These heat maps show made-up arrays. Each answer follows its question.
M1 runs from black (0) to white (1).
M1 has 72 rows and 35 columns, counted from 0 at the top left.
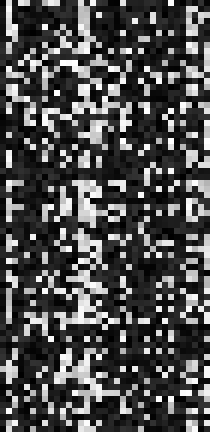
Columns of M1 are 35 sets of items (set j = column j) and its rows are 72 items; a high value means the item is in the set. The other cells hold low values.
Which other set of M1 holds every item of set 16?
34
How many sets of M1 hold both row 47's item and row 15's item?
2
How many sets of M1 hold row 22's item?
9
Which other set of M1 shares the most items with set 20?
28
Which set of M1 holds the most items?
14
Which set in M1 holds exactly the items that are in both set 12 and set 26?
0
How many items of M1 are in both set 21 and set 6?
2
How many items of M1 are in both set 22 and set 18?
0
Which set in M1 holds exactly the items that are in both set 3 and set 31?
29
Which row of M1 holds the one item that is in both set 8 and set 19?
34
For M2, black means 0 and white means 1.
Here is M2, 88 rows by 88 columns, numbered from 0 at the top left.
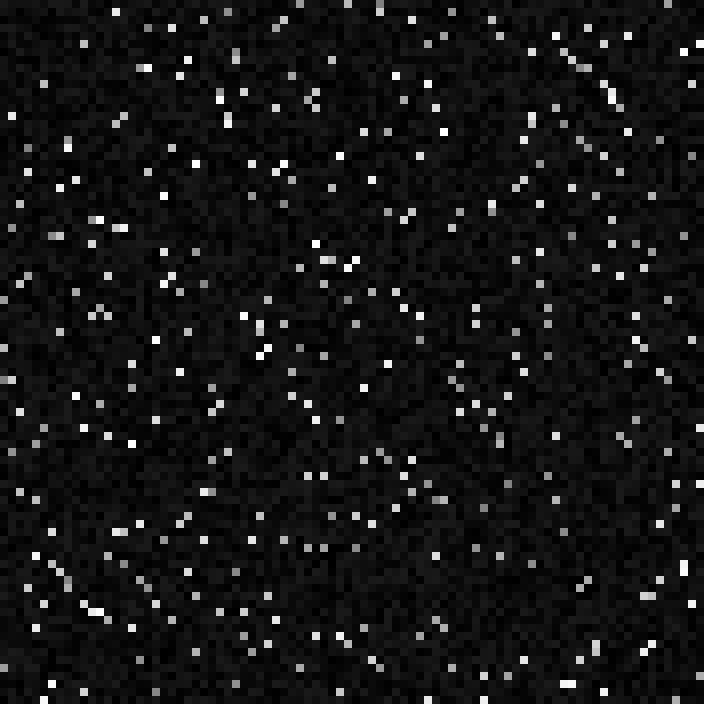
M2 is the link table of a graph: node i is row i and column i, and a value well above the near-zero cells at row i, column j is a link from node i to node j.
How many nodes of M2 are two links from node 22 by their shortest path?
3
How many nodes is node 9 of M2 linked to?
3
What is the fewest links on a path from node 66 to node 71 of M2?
3
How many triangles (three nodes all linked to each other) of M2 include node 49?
1
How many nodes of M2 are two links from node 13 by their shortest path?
8
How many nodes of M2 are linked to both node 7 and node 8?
0
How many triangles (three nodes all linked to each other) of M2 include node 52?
3
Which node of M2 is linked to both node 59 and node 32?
node 40
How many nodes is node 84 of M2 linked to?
3
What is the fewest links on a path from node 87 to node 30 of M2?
6
